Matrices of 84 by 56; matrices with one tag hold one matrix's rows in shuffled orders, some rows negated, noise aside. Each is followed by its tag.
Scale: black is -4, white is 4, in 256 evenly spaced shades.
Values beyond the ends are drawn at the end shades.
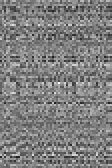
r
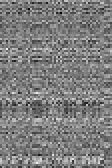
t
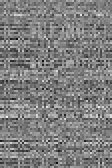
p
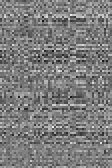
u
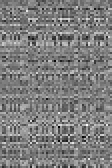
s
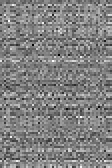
r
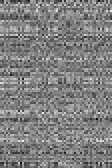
p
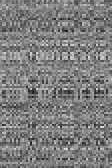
s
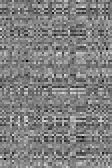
u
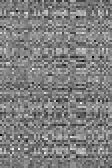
u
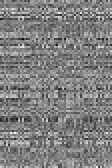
p
